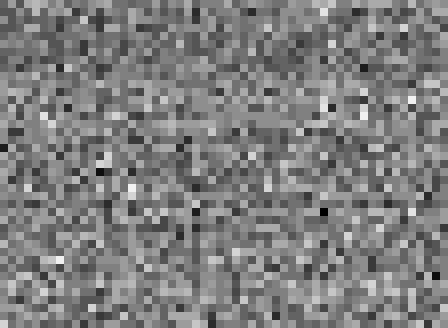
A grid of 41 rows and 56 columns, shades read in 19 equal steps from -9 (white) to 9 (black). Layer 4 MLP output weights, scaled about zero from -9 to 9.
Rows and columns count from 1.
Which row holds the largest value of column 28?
12
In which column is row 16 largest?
53
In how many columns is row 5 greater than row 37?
37
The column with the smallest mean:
52
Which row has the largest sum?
26
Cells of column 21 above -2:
30
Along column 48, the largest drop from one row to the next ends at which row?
29
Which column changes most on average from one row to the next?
41
